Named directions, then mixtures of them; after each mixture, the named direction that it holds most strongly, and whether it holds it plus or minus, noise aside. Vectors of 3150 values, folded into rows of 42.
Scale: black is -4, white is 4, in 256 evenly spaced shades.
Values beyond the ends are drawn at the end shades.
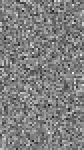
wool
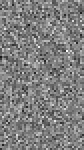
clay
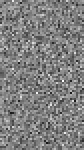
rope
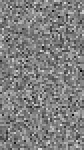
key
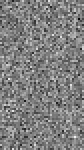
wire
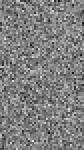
wool, minus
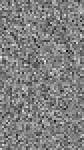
clay, minus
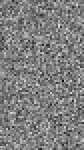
rope, minus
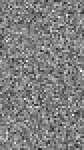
key, minus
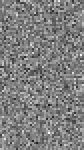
wool, plus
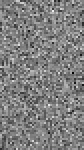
wool, minus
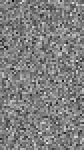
rope, minus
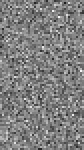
key, minus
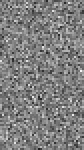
key, minus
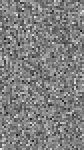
wool, plus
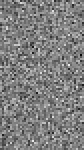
wool, minus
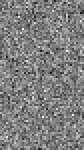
key, minus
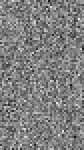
wire, minus
